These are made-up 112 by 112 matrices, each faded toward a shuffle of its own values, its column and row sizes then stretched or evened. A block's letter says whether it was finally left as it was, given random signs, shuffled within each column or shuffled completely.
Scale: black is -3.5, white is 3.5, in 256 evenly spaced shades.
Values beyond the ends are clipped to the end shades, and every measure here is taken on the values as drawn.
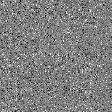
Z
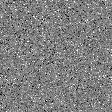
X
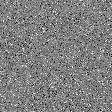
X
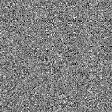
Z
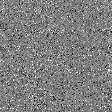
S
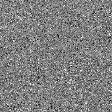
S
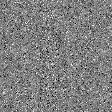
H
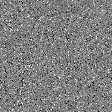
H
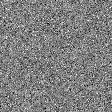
X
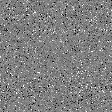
S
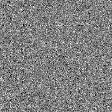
S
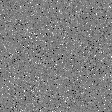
X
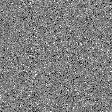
H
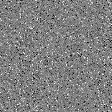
H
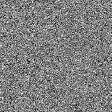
Z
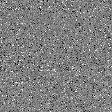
S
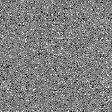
Z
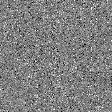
H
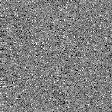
Z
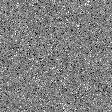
X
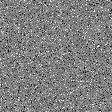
X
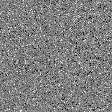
H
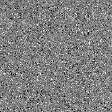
Z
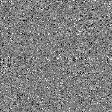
Z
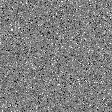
X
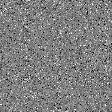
S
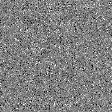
S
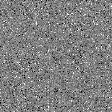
Z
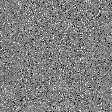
H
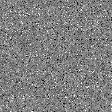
S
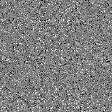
Z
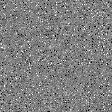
Z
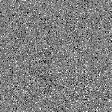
Z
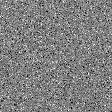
X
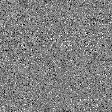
S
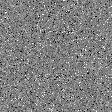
X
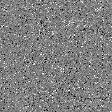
S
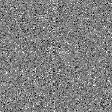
Z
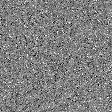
X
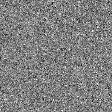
S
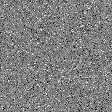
X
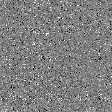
S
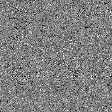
S
